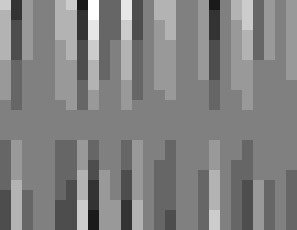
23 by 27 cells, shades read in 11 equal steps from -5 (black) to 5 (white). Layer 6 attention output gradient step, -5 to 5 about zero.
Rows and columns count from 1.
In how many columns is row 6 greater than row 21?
13
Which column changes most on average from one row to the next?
9
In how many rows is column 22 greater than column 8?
11
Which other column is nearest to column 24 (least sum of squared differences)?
10
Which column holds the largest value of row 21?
8
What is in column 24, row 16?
0
